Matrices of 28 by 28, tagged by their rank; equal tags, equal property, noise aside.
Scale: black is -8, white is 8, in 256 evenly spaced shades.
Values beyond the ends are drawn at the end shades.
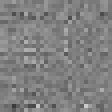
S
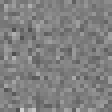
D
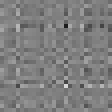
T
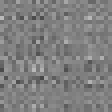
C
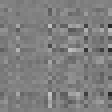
T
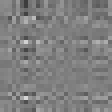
T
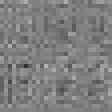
S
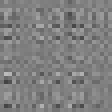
T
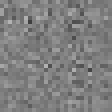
D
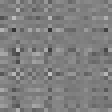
T
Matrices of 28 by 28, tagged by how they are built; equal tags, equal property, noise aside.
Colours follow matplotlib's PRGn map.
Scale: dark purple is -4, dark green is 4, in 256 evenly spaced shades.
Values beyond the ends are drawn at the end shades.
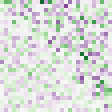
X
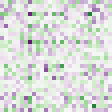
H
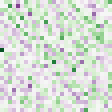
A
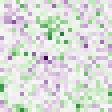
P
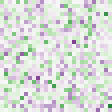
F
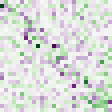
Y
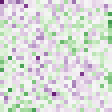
P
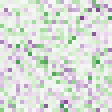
A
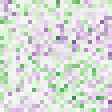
P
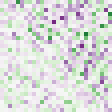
X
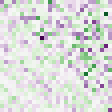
X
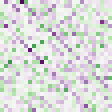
A
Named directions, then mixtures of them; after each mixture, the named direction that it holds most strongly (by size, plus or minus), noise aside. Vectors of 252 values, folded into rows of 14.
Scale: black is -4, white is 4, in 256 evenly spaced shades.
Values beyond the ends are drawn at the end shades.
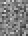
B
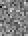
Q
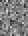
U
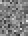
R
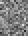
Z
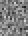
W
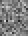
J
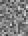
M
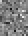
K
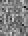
J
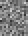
Q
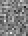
J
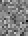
R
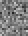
W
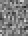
W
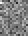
Z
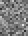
Z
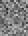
Z
